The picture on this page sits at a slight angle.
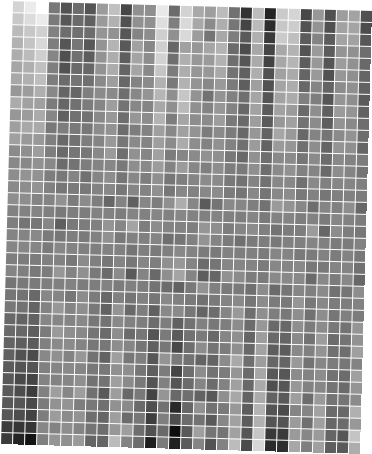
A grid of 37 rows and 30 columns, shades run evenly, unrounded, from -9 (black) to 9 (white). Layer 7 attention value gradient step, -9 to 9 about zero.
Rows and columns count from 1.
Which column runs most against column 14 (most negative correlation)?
17
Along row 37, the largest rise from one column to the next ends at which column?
22
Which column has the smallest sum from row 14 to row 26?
30
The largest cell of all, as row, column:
1, 3
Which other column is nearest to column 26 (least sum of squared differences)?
11
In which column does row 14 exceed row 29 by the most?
15
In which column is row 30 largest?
20
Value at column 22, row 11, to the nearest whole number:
-2
